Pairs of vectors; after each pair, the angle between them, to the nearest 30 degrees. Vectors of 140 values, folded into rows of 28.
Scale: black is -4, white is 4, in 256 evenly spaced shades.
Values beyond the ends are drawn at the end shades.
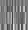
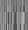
120 degrees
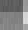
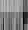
150 degrees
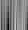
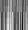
120 degrees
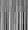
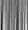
120 degrees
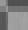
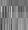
60 degrees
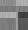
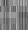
60 degrees
